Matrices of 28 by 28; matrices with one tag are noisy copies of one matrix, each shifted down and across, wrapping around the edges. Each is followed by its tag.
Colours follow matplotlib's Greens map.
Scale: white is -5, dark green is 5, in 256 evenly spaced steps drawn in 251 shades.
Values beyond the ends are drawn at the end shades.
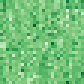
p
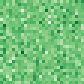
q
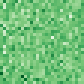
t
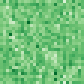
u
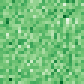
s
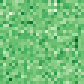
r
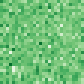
s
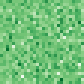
q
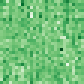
u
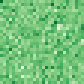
s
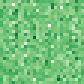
q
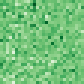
r
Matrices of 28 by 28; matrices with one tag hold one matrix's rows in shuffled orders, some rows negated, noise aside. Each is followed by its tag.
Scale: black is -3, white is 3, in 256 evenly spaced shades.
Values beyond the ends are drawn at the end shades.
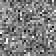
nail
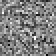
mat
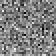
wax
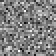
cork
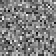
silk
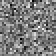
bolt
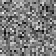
wax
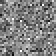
nail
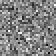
silk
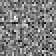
wax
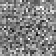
mat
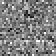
mat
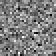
bolt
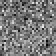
wax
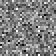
silk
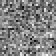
mat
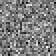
silk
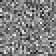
nail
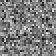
wax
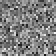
silk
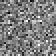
cork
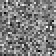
cork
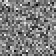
silk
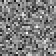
silk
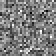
nail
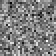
cork
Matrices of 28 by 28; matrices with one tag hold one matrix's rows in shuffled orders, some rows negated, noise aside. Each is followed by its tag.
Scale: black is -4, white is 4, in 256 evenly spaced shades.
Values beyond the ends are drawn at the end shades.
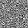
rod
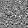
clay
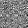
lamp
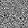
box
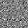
box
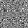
box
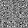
box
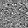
clay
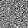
rod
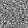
box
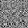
box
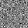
box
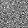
box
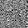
clay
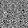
box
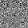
box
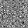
box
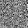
lamp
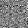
lamp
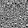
clay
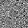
rod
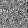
lamp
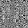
rod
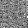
lamp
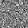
rod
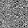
rod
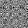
lamp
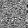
clay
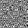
lamp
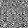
box
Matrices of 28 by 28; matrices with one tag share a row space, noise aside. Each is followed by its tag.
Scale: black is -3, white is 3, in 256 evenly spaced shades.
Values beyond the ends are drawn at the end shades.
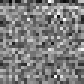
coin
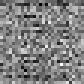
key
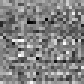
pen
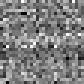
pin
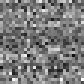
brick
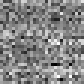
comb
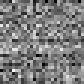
brick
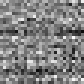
pen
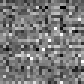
comb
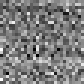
pin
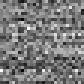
pen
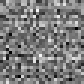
pin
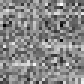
comb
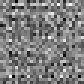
coin
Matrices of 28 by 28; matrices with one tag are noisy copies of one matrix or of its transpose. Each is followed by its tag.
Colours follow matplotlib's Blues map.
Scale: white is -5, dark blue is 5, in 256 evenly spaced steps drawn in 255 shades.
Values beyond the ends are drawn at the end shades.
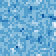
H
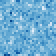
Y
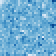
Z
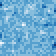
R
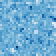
H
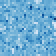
H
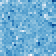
Z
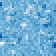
R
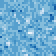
Y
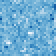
Y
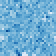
H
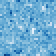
Y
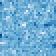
R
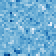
Y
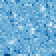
Y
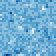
Y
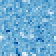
H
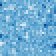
R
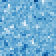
R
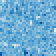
Z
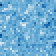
R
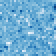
Y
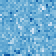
Y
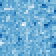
R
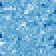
R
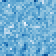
R
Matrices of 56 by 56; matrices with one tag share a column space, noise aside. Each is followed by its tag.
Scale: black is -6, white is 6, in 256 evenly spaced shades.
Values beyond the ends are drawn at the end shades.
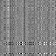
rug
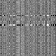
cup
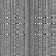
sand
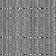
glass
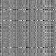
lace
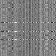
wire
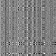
rug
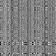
rug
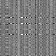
sand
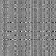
wire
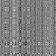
rug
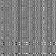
rug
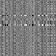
cup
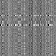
cup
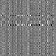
cup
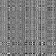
rug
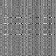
sand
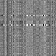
cup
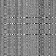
sand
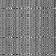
glass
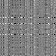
sand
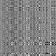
rug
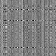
lace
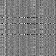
sand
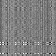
rug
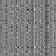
lace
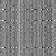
lace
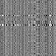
cup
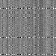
glass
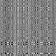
rug
